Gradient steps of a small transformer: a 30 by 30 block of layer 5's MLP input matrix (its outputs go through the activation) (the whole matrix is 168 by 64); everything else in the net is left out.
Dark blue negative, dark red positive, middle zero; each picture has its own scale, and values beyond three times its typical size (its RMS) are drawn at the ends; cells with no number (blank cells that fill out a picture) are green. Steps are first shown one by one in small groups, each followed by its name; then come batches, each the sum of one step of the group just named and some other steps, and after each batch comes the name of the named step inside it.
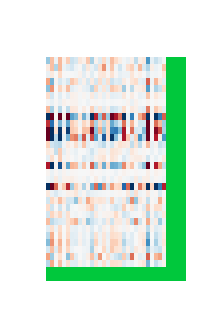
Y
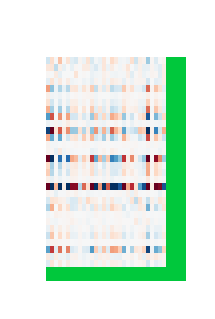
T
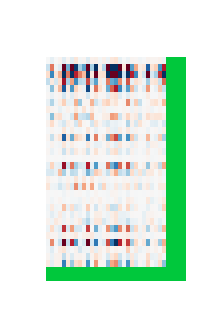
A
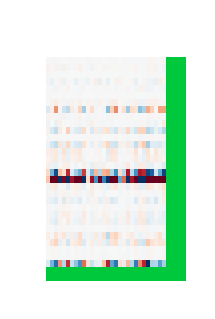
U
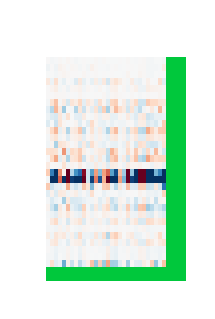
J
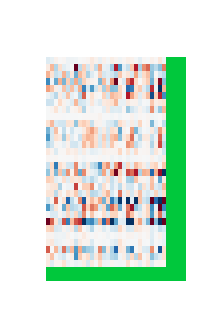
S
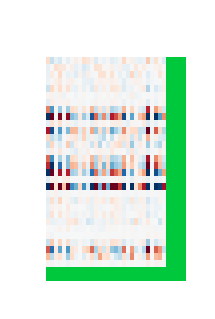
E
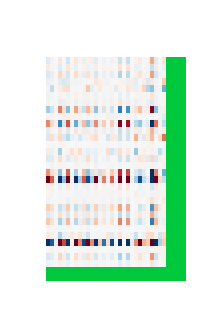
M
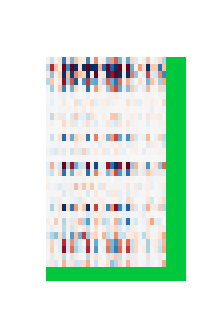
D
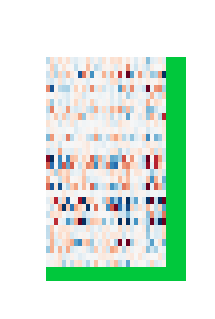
T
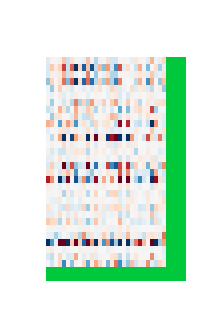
M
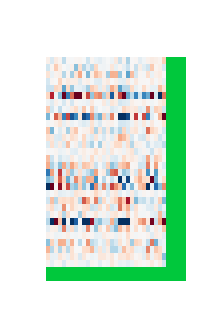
E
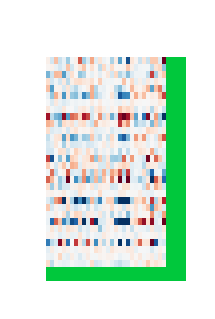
M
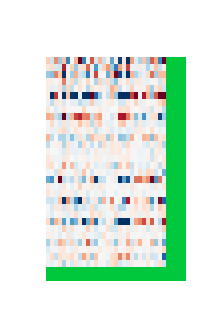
A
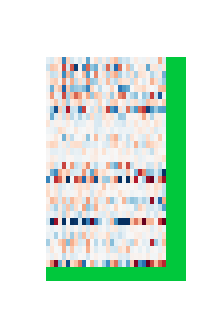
D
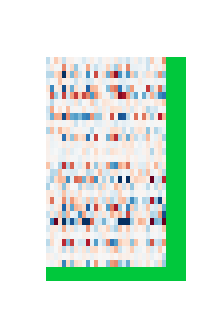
A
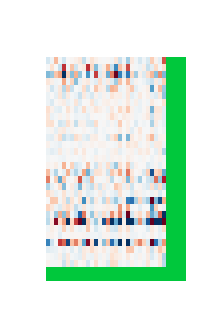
A
